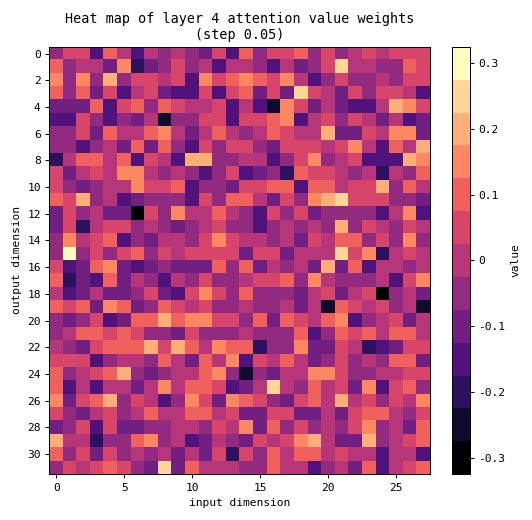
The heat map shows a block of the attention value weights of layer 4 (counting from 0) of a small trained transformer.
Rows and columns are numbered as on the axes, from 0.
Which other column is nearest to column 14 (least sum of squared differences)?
22
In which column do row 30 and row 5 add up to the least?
13
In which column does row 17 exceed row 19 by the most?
27
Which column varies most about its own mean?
21
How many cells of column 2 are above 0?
13
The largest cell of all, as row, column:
15, 1
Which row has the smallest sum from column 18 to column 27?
18
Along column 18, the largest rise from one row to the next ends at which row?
3
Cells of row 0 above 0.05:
3
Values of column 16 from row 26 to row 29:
-0.05 0.05 0.1 0
